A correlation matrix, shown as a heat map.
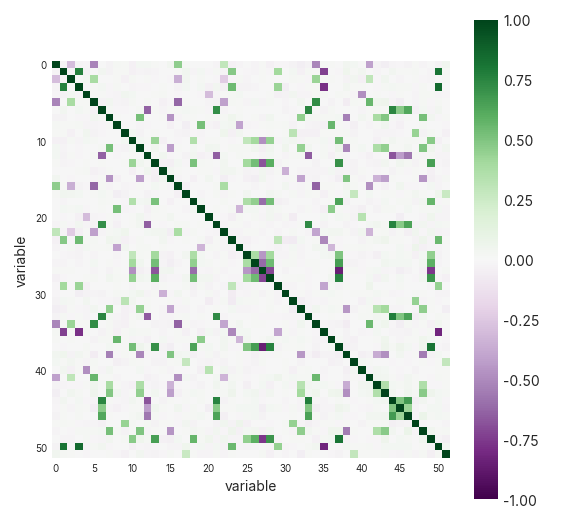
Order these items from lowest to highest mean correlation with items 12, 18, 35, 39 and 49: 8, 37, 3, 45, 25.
3, 45, 8, 25, 37
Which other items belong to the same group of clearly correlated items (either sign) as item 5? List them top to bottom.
0, 2, 16, 22, 34, 41
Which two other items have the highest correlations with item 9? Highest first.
47, 31
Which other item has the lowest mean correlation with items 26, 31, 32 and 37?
27
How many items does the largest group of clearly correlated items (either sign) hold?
9
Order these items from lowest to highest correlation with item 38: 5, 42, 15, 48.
48, 42, 5, 15
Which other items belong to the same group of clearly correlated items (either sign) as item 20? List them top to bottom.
4, 40
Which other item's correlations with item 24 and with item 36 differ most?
8
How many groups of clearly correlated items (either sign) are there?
10
